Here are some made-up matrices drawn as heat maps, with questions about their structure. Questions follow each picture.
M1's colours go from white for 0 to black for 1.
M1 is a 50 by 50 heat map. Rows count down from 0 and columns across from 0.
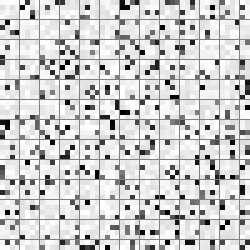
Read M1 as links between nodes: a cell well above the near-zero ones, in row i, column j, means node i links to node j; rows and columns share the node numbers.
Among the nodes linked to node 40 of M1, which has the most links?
node 17
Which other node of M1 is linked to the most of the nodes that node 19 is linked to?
node 49
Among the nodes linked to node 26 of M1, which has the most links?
node 48
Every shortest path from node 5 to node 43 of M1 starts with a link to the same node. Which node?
node 0
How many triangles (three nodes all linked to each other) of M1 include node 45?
4
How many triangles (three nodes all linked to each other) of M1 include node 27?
7
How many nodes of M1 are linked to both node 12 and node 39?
2
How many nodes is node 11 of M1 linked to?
4
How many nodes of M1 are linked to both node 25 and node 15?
5
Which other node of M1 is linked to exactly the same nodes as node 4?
node 9
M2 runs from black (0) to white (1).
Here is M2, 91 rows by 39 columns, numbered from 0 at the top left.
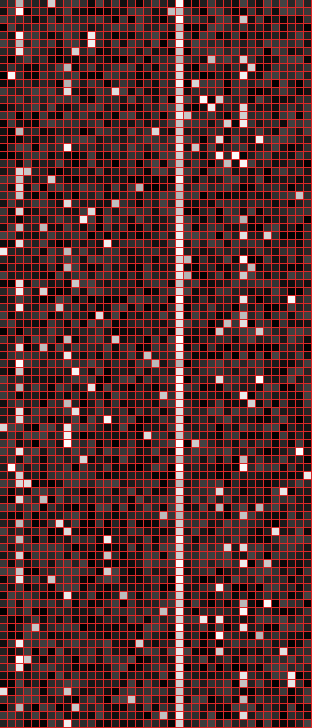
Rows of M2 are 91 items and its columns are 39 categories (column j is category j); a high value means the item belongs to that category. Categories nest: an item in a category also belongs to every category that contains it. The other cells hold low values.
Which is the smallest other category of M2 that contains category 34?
8
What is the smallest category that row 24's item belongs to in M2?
37
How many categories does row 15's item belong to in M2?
3
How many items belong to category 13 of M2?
5
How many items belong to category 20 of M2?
4
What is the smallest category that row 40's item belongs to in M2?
28
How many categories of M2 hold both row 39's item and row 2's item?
2
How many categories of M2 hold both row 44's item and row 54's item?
3
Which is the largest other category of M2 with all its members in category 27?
32
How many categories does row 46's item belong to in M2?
3
